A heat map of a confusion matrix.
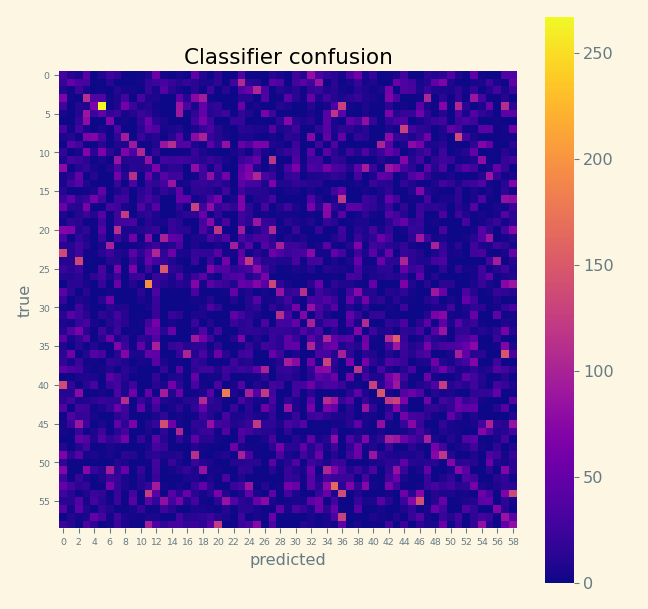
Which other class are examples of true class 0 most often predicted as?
32
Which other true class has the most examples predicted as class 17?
49
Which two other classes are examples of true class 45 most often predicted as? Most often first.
13, 25
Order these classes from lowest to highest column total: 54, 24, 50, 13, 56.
50, 56, 54, 13, 24
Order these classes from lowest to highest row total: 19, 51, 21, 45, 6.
19, 6, 21, 51, 45
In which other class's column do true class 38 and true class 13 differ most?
9
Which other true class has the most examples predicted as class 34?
37
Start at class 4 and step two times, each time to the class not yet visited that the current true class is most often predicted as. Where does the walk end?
35
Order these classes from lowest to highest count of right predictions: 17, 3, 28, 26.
26, 28, 3, 17
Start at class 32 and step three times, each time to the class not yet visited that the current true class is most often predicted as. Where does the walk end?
29
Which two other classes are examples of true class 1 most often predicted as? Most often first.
23, 33
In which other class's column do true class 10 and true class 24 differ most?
2
